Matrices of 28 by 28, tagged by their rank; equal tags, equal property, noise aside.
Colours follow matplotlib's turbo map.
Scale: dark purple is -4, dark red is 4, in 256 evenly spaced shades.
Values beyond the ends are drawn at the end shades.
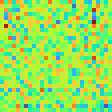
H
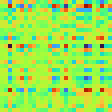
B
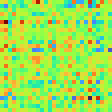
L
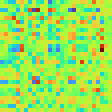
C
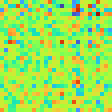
L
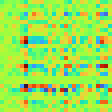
B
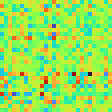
L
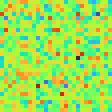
H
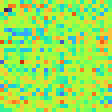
H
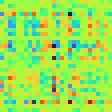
C
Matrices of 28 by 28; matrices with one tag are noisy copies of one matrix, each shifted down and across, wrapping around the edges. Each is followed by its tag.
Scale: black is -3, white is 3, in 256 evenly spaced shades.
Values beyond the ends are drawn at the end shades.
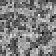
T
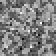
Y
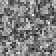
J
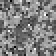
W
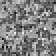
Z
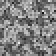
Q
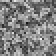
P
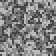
Y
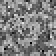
P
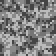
T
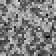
Y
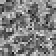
T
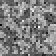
Q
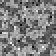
P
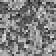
W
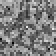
P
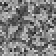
P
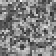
Z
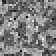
T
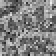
T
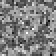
P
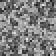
Y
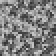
Y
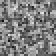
J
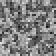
J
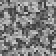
P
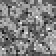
Q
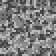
Z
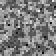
P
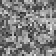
P
